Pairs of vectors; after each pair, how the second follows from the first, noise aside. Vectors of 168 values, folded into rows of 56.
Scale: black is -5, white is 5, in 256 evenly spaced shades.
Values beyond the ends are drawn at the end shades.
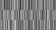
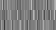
wrapped around, partly zeroed.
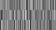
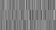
reversed, negated, shrunk.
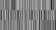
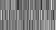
negated.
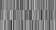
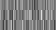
negated.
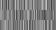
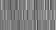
wrapped around, partly zeroed.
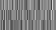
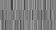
wrapped around, partly zeroed.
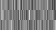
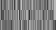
negated.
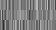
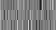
wrapped around, partly zeroed.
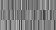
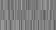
shrunk.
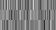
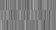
shrunk.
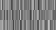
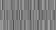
shrunk.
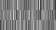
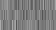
reversed, negated, shrunk.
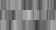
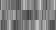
negated.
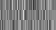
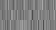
reversed, negated, shrunk.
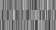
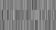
shrunk.
